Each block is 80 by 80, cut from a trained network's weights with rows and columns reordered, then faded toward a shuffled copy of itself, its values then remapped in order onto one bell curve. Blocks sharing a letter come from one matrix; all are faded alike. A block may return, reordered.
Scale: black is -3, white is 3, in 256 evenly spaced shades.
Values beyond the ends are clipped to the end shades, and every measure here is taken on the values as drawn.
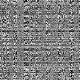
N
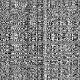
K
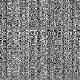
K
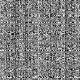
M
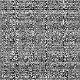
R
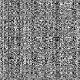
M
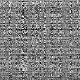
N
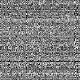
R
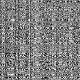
K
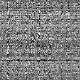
R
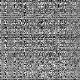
N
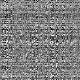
N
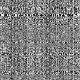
K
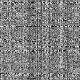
K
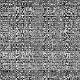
N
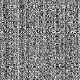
K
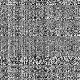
M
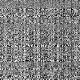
K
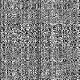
M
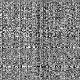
M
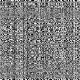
M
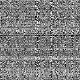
R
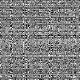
N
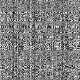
M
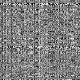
M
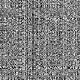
M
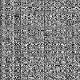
M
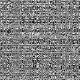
N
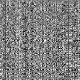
M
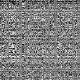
R
